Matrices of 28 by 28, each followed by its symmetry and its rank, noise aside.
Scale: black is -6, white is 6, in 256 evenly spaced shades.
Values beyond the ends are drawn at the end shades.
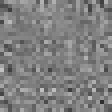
no symmetry, rank four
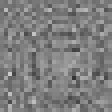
no symmetry, rank four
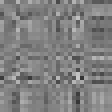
no symmetry, rank two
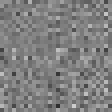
no symmetry, rank three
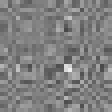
symmetric, rank two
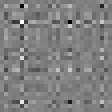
no symmetry, rank two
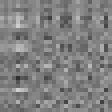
no symmetry, rank three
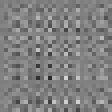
no symmetry, rank two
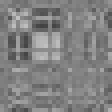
symmetric, rank two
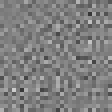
antisymmetric, rank four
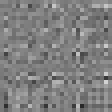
antisymmetric, rank four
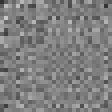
symmetric, rank three
